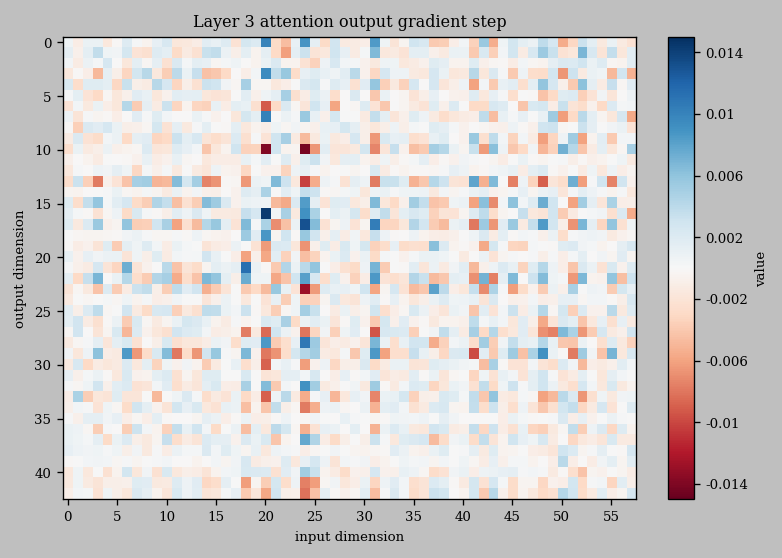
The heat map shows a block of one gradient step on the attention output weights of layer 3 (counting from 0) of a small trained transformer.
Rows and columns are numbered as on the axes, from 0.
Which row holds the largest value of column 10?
29
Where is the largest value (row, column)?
16, 20
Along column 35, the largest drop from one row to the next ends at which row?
23
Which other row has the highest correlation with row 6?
30
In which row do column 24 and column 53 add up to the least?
10
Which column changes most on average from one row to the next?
24
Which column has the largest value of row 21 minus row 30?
18
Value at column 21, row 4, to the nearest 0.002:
-0.002
